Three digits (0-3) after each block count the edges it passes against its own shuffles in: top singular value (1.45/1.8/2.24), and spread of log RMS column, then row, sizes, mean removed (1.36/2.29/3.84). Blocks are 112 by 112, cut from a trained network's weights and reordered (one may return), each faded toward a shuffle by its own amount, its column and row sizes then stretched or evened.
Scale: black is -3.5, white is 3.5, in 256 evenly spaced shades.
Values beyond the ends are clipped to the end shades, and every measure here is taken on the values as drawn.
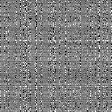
3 3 0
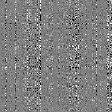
2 3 2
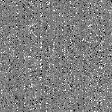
0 2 1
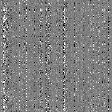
2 3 1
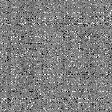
1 0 2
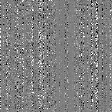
1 3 1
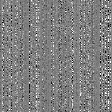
3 3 0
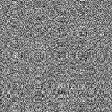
3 1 1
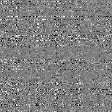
0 2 3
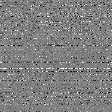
1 0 3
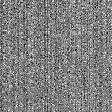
2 0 0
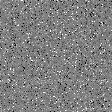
0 1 0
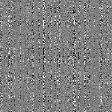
1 3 2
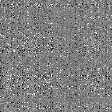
1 2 2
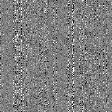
1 3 0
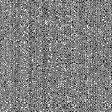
2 1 1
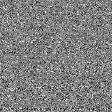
0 0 2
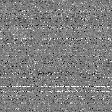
2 0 2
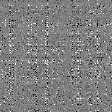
2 2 2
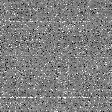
1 0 1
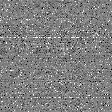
1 0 1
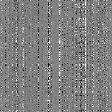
3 3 2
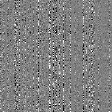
1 3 1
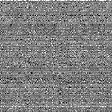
3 1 2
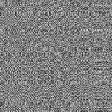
3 1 1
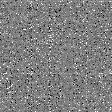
0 1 0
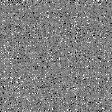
0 1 2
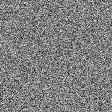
1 0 0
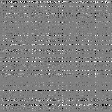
1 2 3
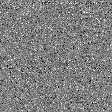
0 0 1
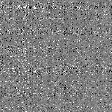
1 1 2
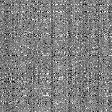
2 0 2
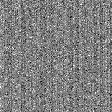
2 0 0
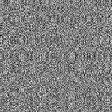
3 1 1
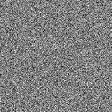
2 1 0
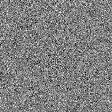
1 1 0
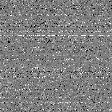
1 0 2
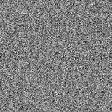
2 0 1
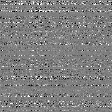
1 1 3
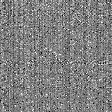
2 0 1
